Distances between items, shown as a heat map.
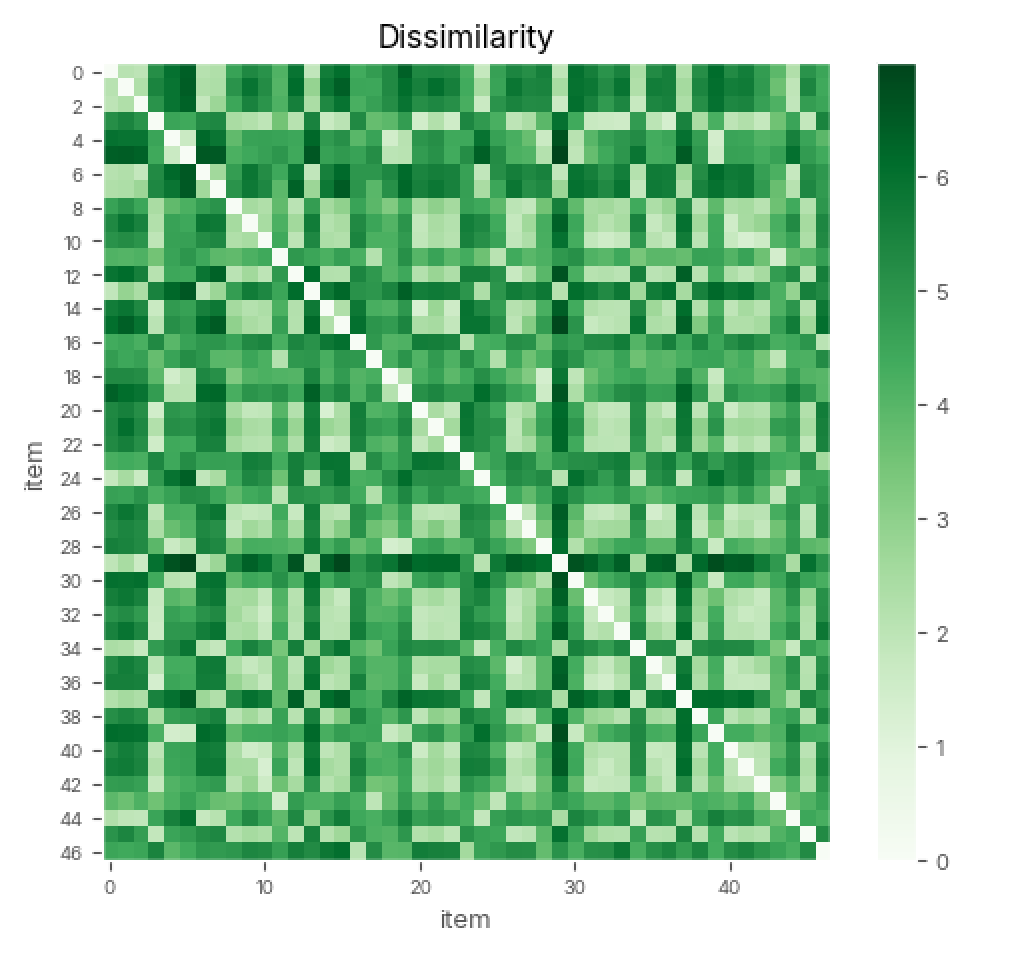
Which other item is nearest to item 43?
11
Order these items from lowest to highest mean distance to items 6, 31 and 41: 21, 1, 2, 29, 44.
21, 44, 2, 1, 29
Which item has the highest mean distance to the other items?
29
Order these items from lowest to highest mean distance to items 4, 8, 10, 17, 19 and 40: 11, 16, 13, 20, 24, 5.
20, 5, 11, 16, 24, 13
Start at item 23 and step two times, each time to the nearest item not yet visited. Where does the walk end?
46
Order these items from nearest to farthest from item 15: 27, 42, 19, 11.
42, 27, 11, 19
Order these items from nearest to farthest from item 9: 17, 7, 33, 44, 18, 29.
33, 18, 17, 44, 7, 29
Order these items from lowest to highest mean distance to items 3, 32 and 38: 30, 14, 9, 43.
14, 9, 43, 30
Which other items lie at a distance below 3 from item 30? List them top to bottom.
4, 5, 18, 19, 28, 39
